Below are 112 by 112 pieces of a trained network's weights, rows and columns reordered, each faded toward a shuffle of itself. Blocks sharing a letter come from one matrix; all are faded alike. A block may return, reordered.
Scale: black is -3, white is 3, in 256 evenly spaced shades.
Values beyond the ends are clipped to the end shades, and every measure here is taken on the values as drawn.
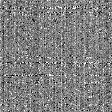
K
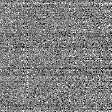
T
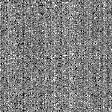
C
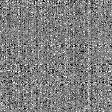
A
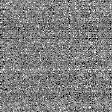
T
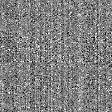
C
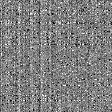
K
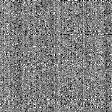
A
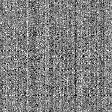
K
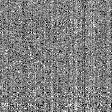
C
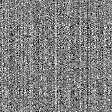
K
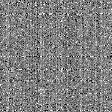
A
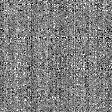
C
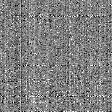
K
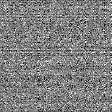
T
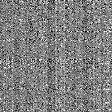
A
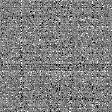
T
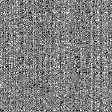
K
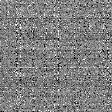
T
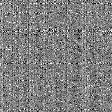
A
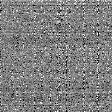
T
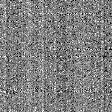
A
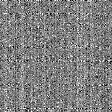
C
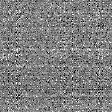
T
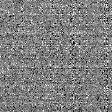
T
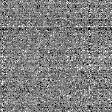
T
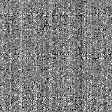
K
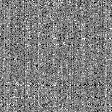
A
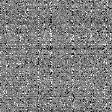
T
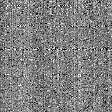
A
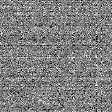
T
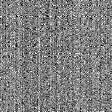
C
